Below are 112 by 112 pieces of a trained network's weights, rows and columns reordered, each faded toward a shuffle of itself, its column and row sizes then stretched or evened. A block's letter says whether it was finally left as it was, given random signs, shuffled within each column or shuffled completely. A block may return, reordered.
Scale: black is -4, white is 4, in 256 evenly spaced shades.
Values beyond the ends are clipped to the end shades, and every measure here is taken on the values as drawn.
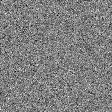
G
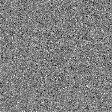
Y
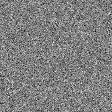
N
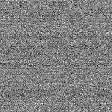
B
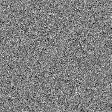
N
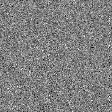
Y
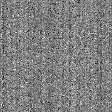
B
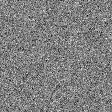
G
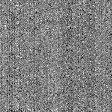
B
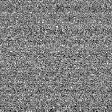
B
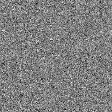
Y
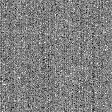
N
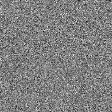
Y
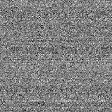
B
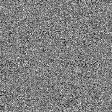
Y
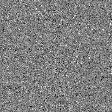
Y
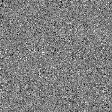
Y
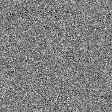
Y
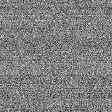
B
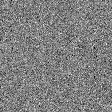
G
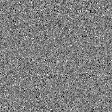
Y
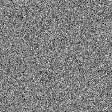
N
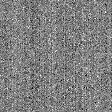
B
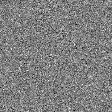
N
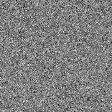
N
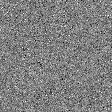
G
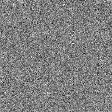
Y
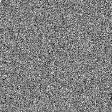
Y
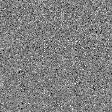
Y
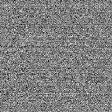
B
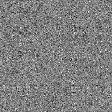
B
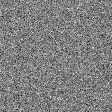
G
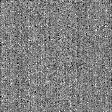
B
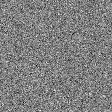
G
